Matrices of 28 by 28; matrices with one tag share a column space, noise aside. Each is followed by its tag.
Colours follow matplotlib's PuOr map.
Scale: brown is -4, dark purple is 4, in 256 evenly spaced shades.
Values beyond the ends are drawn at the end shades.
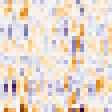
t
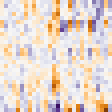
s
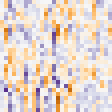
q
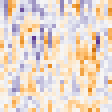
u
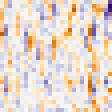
u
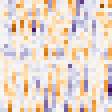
s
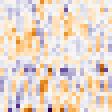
t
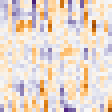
s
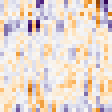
s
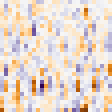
t
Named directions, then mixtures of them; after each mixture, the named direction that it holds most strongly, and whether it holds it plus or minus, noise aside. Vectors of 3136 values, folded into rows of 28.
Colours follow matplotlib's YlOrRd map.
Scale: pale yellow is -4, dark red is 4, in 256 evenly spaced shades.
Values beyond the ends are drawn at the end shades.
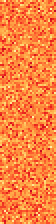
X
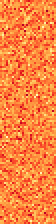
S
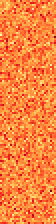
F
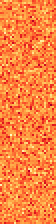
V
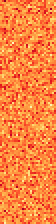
X, minus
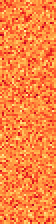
S, minus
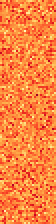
X, plus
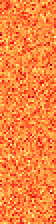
F, minus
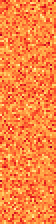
F, minus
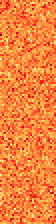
F, minus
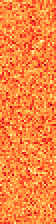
V, plus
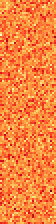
F, plus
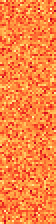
X, plus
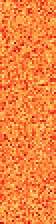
X, minus
